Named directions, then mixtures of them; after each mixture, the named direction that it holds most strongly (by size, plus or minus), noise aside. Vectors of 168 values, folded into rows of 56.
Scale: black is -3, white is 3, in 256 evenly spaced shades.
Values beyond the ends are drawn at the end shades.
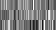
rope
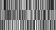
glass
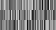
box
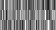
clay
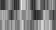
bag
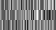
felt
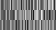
felt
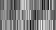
bag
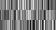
rope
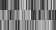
bag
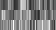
bag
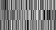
felt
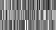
clay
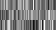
rope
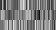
glass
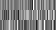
rope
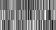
box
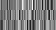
box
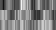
bag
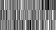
clay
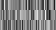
clay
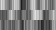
bag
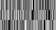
rope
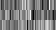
box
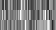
clay
